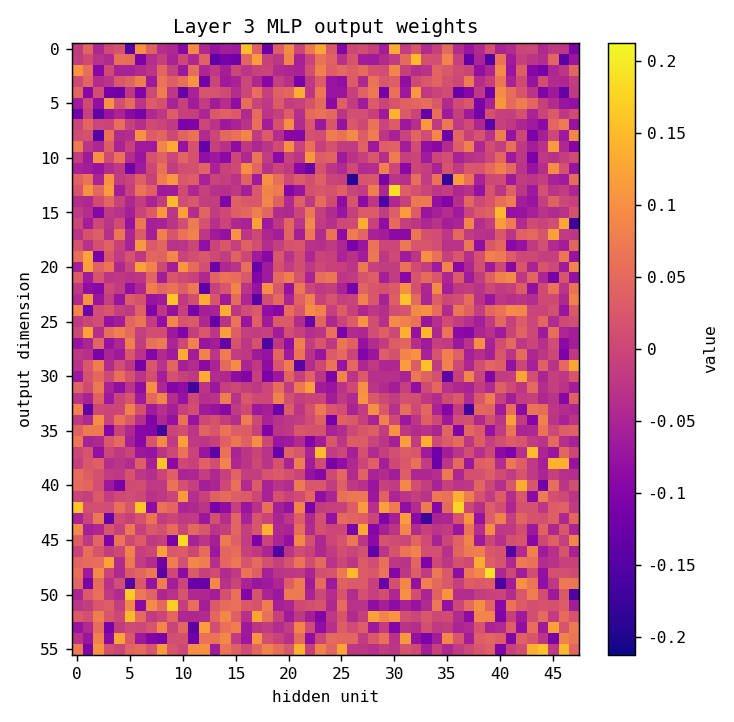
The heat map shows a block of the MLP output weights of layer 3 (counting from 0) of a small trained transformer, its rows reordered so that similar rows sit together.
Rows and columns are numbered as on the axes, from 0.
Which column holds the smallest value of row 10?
43
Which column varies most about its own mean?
8
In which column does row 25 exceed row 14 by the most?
27
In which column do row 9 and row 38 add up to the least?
34
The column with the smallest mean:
13
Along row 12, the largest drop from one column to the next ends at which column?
35
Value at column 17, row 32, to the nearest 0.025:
0
